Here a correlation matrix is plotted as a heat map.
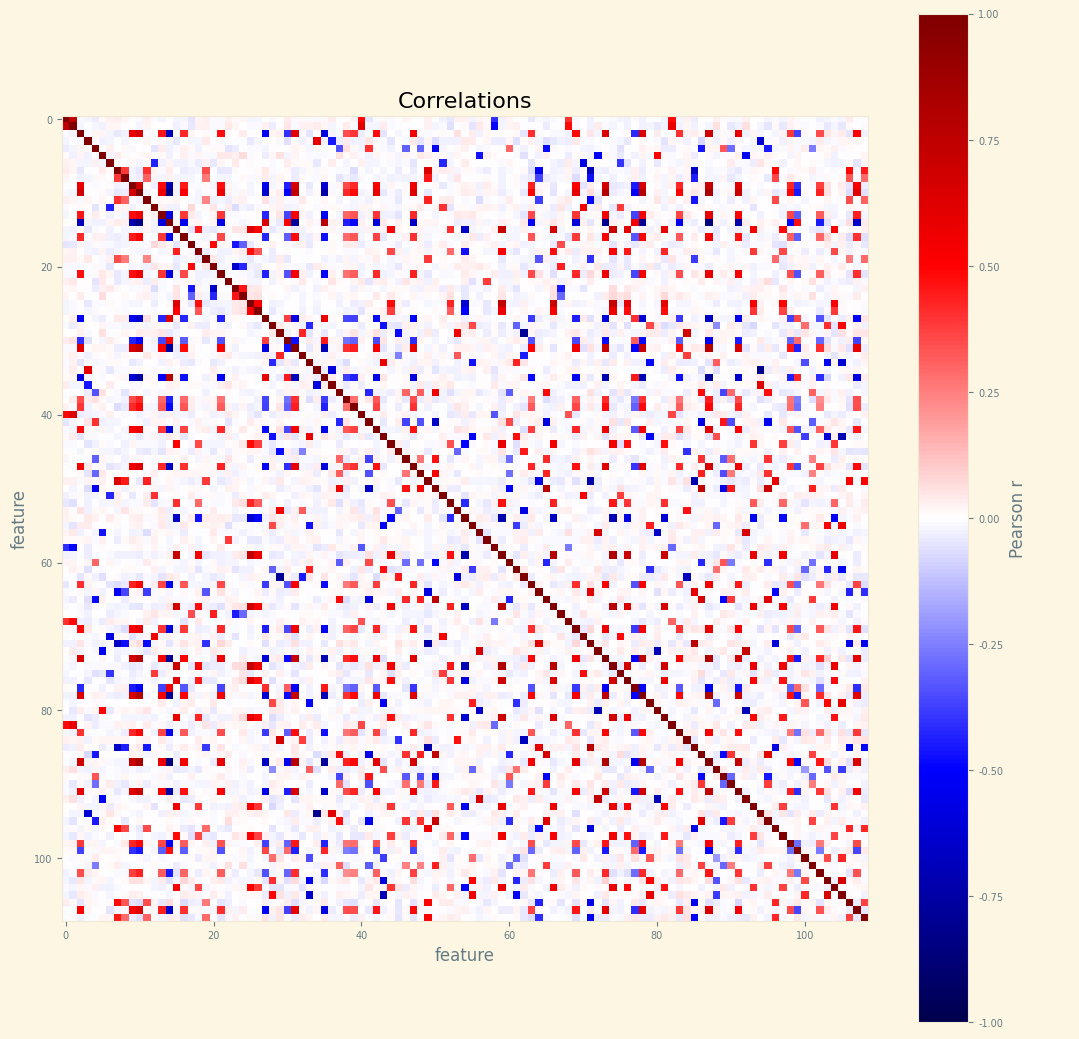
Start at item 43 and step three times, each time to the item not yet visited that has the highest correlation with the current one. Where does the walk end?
88
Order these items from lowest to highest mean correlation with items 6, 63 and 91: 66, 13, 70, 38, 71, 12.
70, 12, 66, 71, 38, 13
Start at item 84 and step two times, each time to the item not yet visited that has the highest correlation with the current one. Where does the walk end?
53
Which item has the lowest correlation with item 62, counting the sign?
29
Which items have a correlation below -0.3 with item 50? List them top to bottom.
4, 41, 60, 89
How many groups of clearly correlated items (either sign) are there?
12
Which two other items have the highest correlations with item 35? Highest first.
14, 27
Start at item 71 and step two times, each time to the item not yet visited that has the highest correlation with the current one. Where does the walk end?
64
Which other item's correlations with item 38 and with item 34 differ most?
94
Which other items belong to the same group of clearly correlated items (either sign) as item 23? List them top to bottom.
17, 20, 24, 67
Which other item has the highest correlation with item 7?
49
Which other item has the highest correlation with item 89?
41
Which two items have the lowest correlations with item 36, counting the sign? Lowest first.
34, 3
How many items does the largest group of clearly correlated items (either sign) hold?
27
